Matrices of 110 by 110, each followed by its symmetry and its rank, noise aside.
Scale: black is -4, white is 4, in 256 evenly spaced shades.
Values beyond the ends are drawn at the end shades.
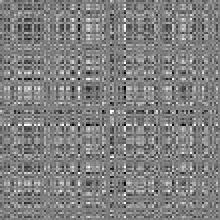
symmetric, rank two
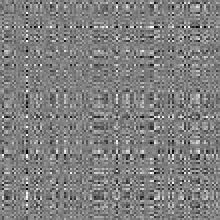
antisymmetric, rank two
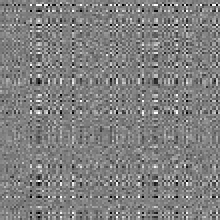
no symmetry, rank one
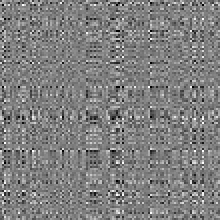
no symmetry, rank three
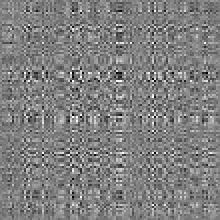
no symmetry, rank three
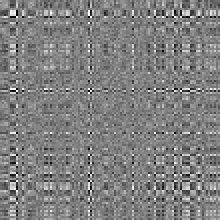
symmetric, rank one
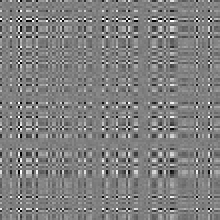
symmetric, rank one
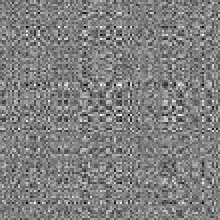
no symmetry, rank three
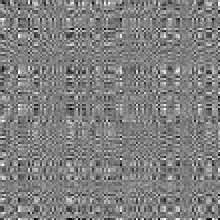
no symmetry, rank two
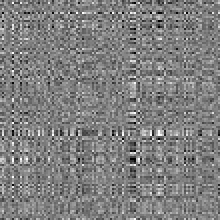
antisymmetric, rank two
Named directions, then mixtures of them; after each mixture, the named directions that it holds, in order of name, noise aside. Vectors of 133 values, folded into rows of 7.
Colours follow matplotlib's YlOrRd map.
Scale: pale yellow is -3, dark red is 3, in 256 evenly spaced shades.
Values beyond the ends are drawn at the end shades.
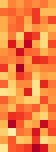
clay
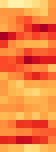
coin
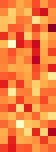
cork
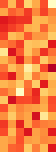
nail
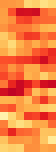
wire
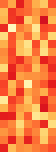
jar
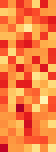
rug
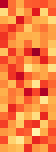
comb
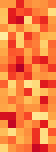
clay, jar.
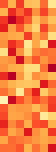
jar, nail.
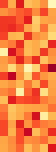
nail.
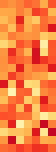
clay, cork, jar.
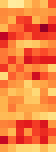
coin.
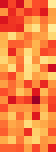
coin, nail.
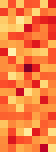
comb, nail.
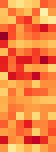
coin, comb.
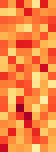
rug.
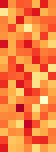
comb, rug.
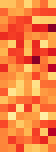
coin, cork, nail.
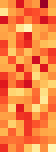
rug.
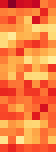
coin.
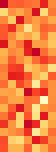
comb, rug.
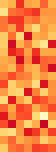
clay, jar, nail.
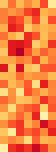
clay, jar, nail.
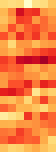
coin, wire.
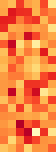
cork, nail.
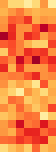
clay, coin, nail.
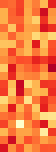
cork, jar.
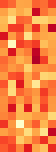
comb, cork.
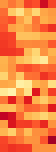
wire.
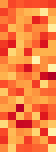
cork, nail, wire.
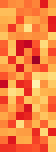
clay, cork, rug.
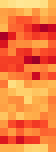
coin.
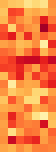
clay, coin, jar.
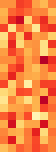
clay, jar.
